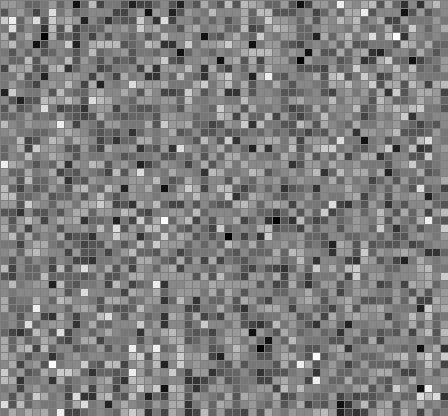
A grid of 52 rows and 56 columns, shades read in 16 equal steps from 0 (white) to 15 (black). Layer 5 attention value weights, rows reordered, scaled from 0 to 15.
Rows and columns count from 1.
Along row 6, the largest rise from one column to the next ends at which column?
10
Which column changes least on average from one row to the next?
55
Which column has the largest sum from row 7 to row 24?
38
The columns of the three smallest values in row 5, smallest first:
50, 47, 33
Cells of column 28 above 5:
40
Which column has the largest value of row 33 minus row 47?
17
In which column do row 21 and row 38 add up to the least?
1
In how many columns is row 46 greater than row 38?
22
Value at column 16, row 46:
11
